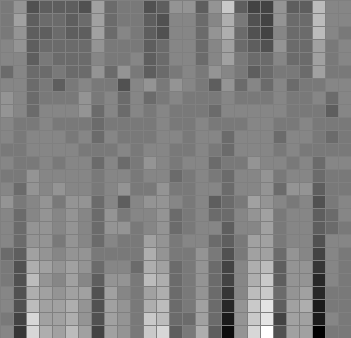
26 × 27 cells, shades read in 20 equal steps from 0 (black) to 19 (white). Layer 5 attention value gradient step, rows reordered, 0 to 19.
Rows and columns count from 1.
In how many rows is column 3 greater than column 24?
11
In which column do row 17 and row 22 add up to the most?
21
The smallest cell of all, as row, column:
26, 25
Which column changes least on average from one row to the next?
16
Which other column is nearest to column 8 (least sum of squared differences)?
2
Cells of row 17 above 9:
17
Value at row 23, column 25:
3
